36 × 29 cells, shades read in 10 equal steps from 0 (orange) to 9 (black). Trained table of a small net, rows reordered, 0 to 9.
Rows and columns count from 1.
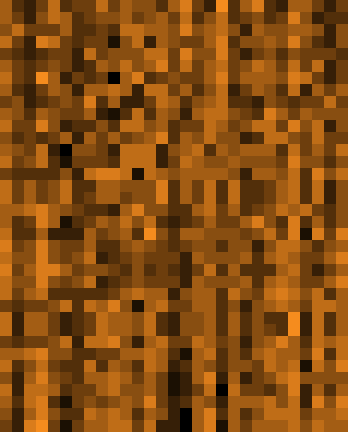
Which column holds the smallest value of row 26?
10
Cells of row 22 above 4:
11
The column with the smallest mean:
25
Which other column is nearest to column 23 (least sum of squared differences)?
17
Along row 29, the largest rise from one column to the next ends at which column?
7
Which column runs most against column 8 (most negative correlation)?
12
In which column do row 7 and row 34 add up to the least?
4
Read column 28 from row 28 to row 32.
6 3 6 4 4
